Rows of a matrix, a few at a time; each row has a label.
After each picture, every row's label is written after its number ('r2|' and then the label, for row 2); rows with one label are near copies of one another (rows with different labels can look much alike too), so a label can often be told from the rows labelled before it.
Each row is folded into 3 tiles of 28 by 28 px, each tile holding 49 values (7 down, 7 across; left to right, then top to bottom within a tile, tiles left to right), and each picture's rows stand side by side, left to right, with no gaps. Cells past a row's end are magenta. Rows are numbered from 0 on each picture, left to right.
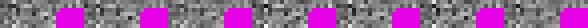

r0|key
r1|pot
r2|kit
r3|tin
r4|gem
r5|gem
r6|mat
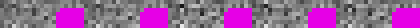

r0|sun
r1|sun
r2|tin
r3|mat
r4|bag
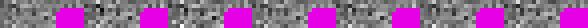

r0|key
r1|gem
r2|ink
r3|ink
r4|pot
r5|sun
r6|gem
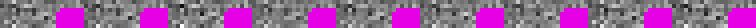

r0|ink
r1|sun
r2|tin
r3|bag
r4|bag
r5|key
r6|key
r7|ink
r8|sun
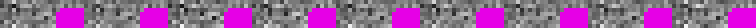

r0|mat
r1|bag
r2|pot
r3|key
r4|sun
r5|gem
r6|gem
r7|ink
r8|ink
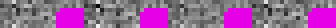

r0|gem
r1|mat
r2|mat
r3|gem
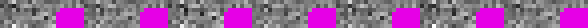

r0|sun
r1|gem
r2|key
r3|bag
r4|pot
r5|sun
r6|kit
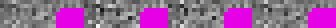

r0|bag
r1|ink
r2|gem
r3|bag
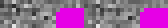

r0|pot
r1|ink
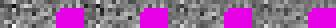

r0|tin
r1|gem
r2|bag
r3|sun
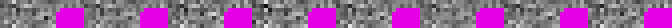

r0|ink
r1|gem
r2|key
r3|mat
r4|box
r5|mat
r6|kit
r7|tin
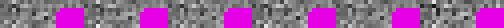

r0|bag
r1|ink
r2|box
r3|box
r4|box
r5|gem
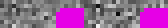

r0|pot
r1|tin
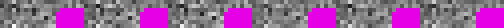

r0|sun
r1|box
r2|key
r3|key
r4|mat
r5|kit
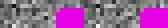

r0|box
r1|tin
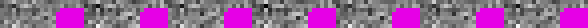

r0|box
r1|kit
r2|tin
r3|kit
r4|sun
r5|key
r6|tin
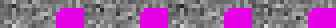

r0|kit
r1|bag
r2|kit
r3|pot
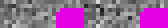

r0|kit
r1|gem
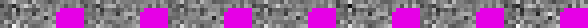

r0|box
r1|key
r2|sun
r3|pot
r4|mat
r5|ink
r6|key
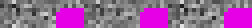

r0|key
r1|gem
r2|gem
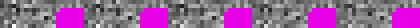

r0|ink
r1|sun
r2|kit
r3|bag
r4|key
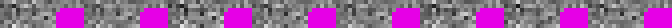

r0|box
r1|bag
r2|key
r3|key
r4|key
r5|kit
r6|mat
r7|pot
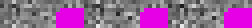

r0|key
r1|key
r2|box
